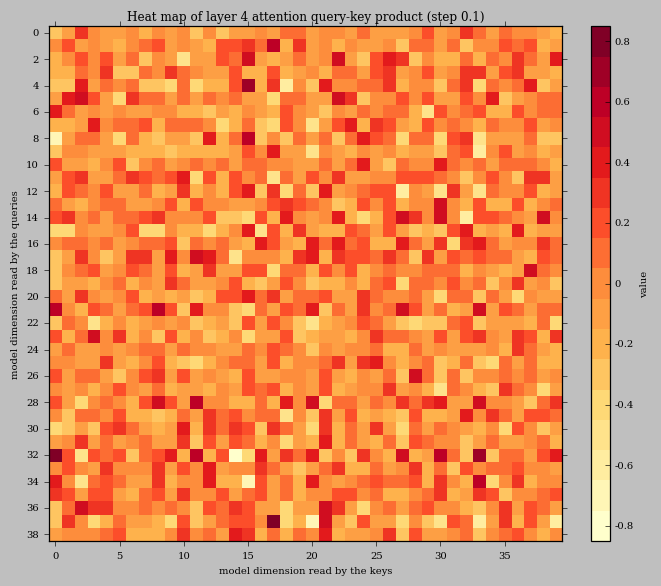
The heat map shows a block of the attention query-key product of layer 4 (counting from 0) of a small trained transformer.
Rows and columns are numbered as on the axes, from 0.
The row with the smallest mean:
22
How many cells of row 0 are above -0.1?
20
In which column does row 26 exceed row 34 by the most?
15
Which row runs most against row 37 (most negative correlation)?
28
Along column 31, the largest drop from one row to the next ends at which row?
16
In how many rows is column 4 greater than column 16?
15
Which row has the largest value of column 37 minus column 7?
4
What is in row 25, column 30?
-0.3
